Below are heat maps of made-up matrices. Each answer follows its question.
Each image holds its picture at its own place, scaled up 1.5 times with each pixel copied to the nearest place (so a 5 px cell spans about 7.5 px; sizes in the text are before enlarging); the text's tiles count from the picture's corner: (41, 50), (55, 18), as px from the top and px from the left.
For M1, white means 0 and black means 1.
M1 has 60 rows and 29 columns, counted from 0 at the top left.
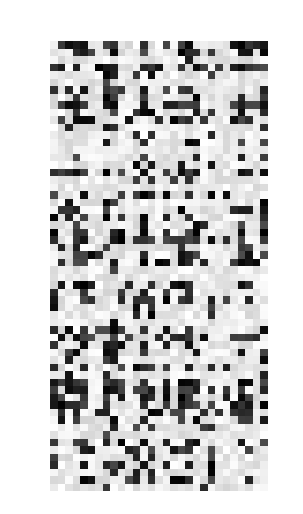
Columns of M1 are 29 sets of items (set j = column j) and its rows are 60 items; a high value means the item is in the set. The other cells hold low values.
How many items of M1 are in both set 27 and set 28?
3
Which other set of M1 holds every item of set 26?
17
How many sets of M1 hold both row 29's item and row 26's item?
8
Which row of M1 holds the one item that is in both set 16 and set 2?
8
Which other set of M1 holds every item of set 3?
25
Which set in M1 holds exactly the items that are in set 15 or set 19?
12
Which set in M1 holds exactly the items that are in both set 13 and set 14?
22
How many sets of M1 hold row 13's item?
6
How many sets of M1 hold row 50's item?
9
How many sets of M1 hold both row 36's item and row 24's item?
0
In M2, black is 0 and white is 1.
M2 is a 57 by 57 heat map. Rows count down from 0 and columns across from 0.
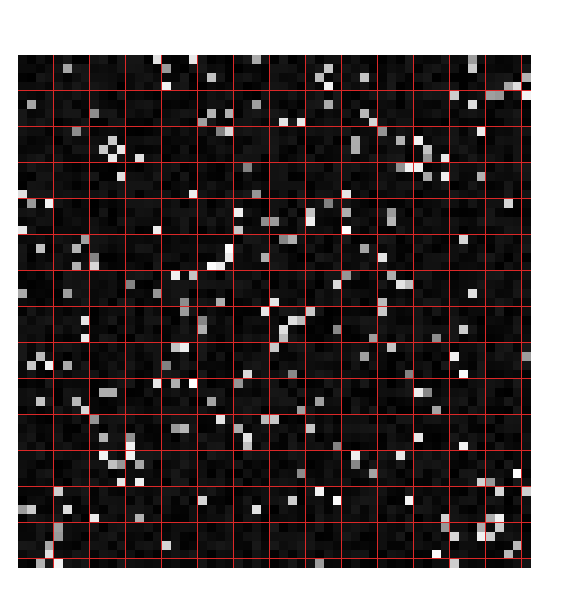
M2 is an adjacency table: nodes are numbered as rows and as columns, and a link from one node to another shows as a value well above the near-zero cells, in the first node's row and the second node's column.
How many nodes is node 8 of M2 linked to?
5
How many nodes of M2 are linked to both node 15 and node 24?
2
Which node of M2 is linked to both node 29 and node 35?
node 30
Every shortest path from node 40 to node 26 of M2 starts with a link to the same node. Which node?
node 28
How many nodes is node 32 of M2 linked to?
4
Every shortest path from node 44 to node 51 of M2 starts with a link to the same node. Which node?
node 37
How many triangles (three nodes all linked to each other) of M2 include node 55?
1
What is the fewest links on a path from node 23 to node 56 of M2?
3
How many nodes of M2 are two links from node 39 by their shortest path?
3
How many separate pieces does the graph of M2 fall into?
2
